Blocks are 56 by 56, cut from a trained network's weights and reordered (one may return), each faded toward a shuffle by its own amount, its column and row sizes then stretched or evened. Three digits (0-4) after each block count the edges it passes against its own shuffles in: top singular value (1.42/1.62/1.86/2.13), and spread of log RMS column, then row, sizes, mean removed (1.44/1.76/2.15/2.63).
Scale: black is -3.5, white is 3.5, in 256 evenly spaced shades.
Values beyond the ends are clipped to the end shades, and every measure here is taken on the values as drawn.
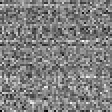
3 1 2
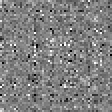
0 3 3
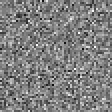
1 0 0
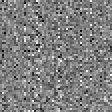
1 4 0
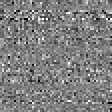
1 1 4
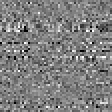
4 2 4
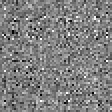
0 2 2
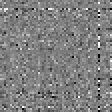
2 3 3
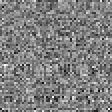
3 0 3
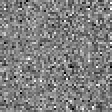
0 3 1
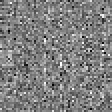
2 3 0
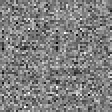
2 2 0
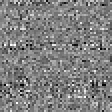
2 1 4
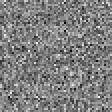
1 1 0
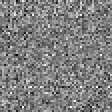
0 1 3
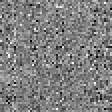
0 3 1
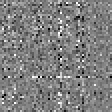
3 4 2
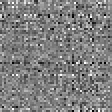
2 3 3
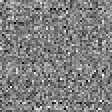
2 0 1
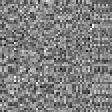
4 1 0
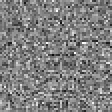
2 0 2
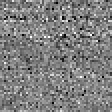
1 1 3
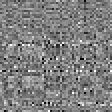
3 1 3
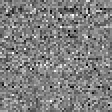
2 0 2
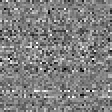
1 1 4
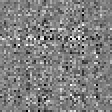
0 4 4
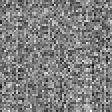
2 1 0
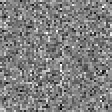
2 2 0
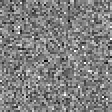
0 0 0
